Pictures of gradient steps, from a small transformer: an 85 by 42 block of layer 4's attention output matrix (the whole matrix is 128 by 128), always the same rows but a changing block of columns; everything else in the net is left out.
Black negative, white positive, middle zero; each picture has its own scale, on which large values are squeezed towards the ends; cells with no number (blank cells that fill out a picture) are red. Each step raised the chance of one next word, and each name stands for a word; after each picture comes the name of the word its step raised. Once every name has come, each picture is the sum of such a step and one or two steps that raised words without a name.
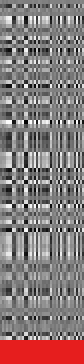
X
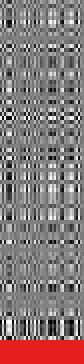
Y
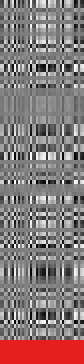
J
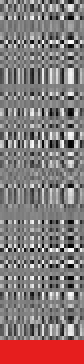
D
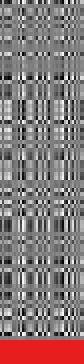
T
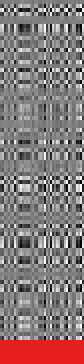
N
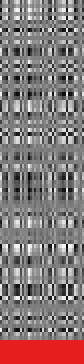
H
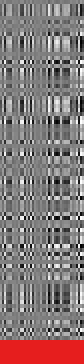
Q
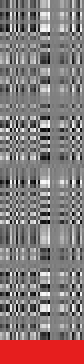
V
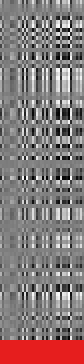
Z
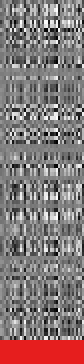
Y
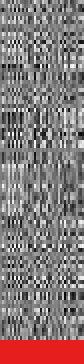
D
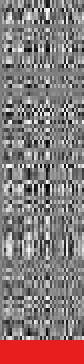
X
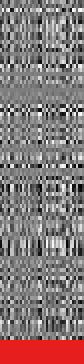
N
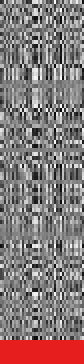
Z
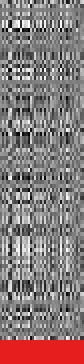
Z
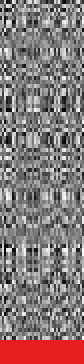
H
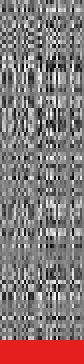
Z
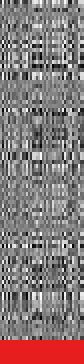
J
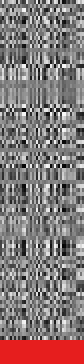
Z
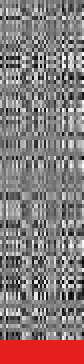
T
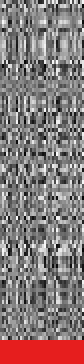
Q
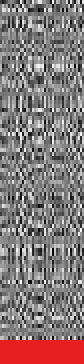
J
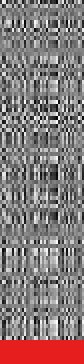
Y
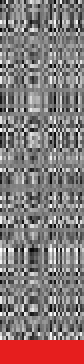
V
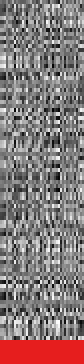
Y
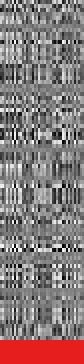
D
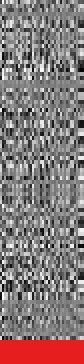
Z
